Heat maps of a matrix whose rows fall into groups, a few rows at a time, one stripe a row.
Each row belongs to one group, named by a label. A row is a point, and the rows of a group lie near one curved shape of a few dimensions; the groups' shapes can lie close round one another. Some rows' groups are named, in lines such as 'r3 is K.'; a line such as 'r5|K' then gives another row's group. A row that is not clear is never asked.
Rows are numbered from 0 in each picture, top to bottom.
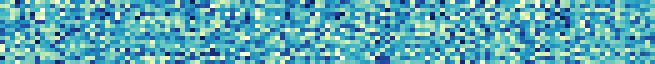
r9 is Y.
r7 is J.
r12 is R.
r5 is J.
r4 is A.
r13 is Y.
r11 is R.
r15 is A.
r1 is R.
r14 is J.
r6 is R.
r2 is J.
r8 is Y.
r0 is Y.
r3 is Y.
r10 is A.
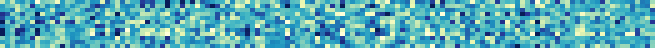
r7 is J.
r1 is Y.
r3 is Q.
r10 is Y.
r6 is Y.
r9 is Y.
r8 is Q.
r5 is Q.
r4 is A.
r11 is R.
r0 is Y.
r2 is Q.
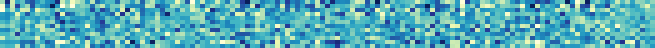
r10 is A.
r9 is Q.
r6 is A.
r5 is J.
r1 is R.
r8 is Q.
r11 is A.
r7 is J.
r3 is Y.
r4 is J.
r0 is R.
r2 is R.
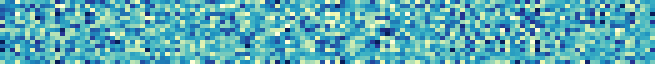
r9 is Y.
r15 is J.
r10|Q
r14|Y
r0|J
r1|A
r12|Q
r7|A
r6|J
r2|Y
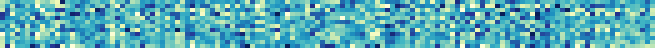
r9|Q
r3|J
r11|R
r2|R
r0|R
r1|Y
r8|Q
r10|R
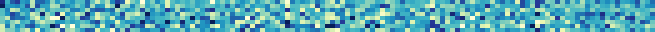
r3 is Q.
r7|R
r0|J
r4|R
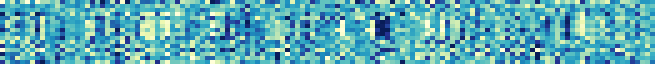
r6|J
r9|A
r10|R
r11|Q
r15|J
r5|J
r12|A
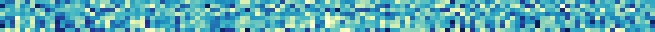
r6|Q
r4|Q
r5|Q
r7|A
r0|Y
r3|R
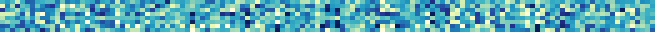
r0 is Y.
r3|A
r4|R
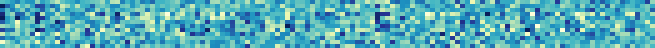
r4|J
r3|Q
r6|A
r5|A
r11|A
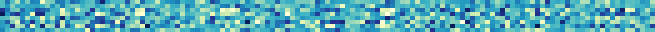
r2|A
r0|J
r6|Q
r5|Y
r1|Q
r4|J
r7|A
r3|J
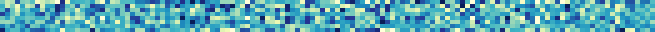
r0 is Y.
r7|A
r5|A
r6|Y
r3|A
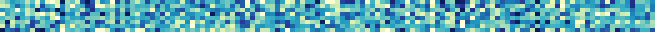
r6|R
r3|R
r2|A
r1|R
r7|J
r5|R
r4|Y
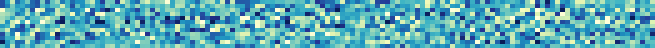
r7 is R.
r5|J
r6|Y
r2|A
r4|Y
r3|R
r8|Q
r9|A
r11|Q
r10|J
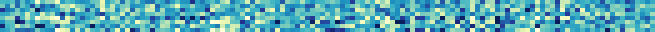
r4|Y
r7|A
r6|A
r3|J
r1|R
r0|Y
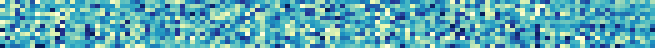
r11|J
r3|Y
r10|J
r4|Y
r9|R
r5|R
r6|Q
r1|Y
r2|R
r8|R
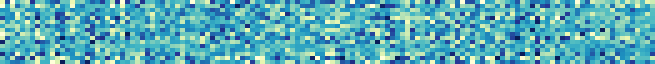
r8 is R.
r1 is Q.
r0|R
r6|A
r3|A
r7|Q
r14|Y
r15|R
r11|R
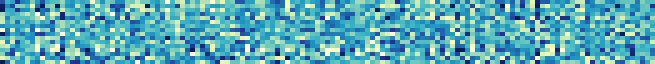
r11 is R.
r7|Q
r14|A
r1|Q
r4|R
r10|Q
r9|Y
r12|R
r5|R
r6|A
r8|A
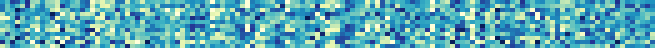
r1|Y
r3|R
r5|Q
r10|Q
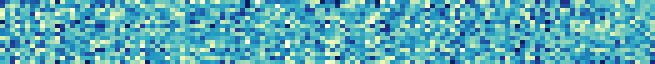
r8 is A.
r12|R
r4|Q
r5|J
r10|Y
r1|A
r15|Q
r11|J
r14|Q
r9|R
